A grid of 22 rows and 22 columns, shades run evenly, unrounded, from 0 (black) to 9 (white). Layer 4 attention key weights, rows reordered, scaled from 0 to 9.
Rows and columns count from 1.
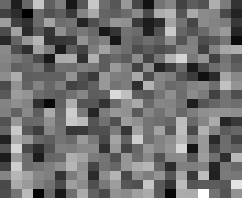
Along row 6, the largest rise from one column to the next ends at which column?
4
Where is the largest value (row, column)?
22, 19
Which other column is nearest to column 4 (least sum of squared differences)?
10
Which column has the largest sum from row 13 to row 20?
2
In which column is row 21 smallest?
16
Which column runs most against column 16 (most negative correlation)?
14
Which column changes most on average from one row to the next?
13
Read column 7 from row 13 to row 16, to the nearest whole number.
7 7 2 4
